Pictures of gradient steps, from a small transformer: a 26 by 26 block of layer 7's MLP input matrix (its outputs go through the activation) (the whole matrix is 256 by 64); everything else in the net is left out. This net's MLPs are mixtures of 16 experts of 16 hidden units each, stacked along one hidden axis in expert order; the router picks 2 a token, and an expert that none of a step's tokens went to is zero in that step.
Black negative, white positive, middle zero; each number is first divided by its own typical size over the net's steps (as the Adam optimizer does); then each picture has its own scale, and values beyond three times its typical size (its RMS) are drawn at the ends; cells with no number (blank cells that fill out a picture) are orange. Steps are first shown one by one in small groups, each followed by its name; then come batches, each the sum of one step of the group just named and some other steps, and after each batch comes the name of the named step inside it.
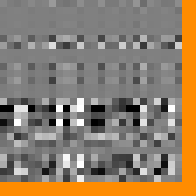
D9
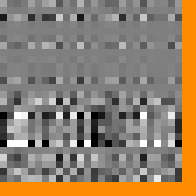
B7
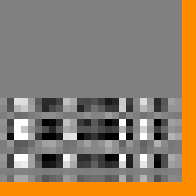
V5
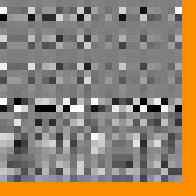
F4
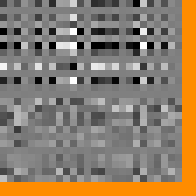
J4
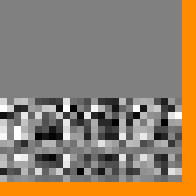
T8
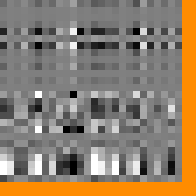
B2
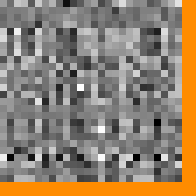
V5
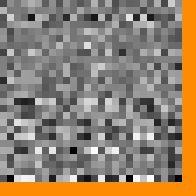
F4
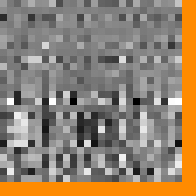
B7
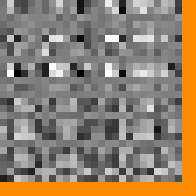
V5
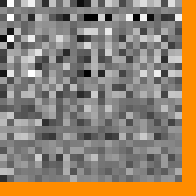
V5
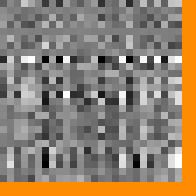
V5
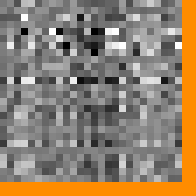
B7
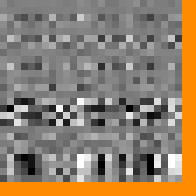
D9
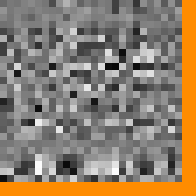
B2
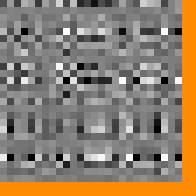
V5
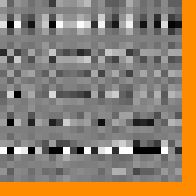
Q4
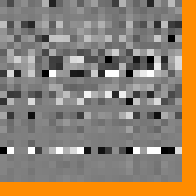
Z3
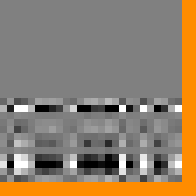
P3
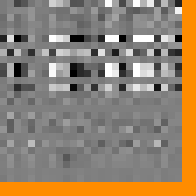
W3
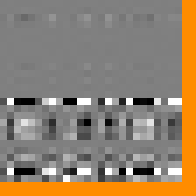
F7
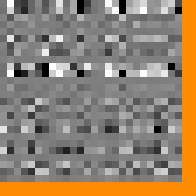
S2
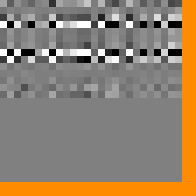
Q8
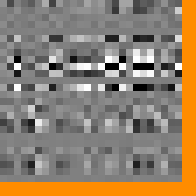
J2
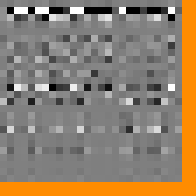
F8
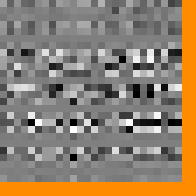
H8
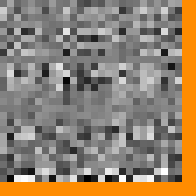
S2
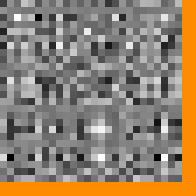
F7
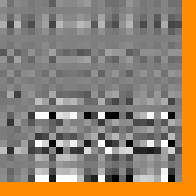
Q4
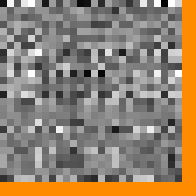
F8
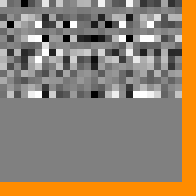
Q8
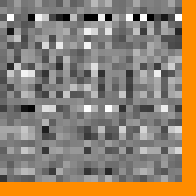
Z3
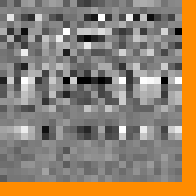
W3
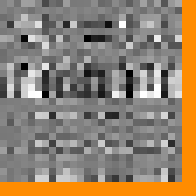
Q4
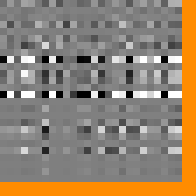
Q8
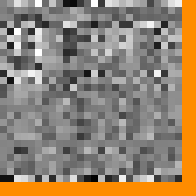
F8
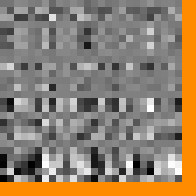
F8
